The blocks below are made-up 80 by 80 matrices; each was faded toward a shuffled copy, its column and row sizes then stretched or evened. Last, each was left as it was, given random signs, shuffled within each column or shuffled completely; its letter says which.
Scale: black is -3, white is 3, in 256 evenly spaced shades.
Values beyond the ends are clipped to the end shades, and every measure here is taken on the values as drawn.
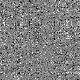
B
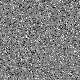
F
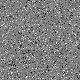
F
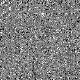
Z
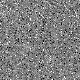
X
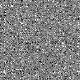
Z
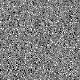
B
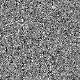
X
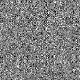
B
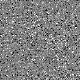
Z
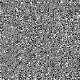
B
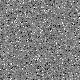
F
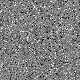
F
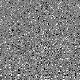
B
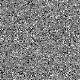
Z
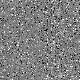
X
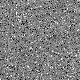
F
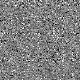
Z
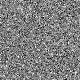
F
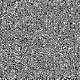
B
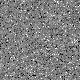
F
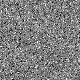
F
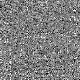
B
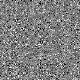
B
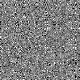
B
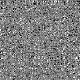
B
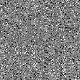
B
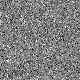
F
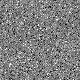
F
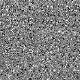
B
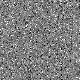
X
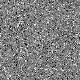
X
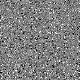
Z
